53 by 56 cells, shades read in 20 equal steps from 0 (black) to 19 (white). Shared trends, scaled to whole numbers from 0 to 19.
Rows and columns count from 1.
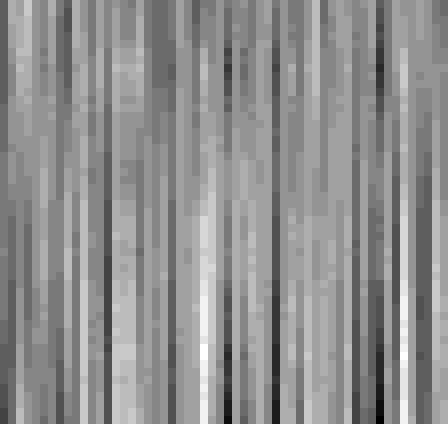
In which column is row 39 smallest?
35
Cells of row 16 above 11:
14
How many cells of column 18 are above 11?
19
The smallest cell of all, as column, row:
48, 53
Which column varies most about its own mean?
26
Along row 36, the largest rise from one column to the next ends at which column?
51
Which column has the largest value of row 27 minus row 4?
9
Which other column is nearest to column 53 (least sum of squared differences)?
54
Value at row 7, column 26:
13
